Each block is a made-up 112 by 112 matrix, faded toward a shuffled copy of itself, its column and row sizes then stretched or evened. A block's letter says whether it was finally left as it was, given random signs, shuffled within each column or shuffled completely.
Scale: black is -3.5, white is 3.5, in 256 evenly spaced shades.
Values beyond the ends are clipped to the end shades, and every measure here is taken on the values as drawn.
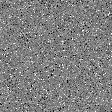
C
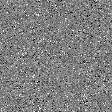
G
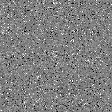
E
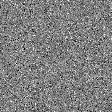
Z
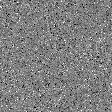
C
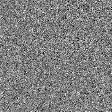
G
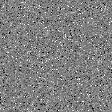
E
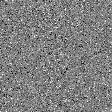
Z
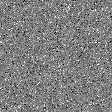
C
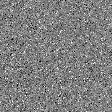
Z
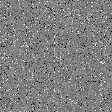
G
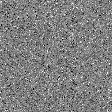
Z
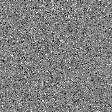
G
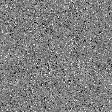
Z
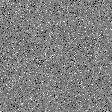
C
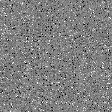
E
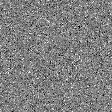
Z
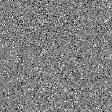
E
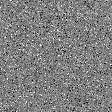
C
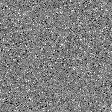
C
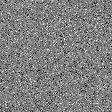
C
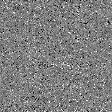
G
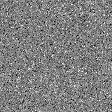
C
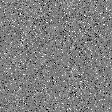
Z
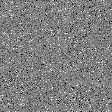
G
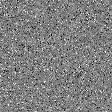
C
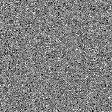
E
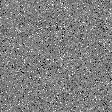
Z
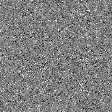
G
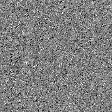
Z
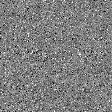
G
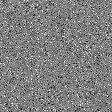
C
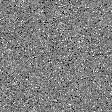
C
